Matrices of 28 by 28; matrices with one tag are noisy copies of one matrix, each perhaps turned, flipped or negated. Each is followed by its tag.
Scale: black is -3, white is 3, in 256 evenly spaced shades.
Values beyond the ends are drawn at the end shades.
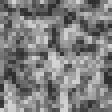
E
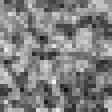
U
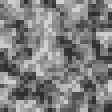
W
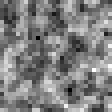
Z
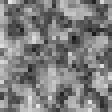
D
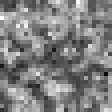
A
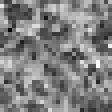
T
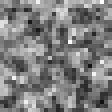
D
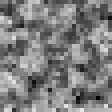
D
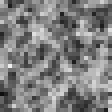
T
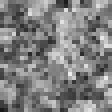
W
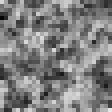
T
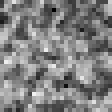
U
